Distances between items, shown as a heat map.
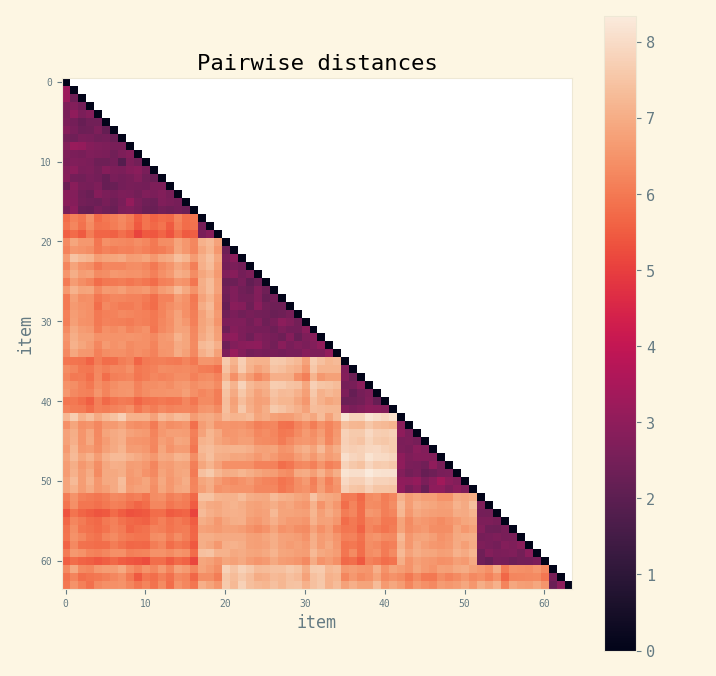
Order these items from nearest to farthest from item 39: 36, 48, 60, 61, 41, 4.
36, 41, 60, 4, 61, 48
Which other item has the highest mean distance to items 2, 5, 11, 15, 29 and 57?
42
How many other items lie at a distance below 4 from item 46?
9
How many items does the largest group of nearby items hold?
17
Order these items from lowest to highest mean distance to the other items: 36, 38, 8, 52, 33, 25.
8, 25, 33, 52, 36, 38
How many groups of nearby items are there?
7
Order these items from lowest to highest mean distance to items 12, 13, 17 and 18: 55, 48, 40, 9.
9, 40, 55, 48
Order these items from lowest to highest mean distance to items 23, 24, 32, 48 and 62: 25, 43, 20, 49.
25, 20, 43, 49
